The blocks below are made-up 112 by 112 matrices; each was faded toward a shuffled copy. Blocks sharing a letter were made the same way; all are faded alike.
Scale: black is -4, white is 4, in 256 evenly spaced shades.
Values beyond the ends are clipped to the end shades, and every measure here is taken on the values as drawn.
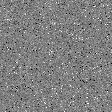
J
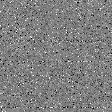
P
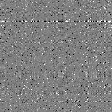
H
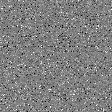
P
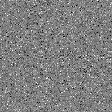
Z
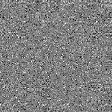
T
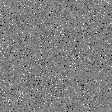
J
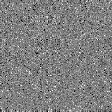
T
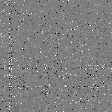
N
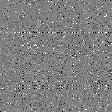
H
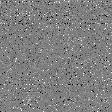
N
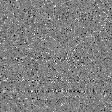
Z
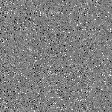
Z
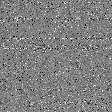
P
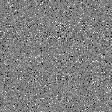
Z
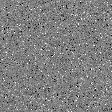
J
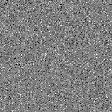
T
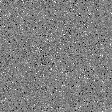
J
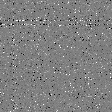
N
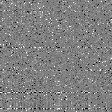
H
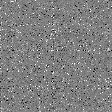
N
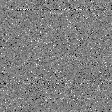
P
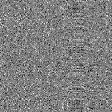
T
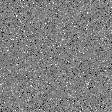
J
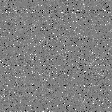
N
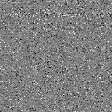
Z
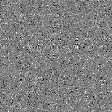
Z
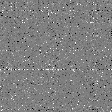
N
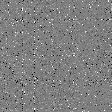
N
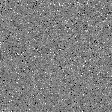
J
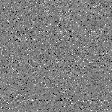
Z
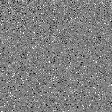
Z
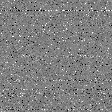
P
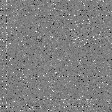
N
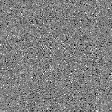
T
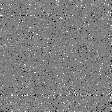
N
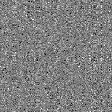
T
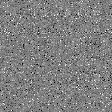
Z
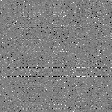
H
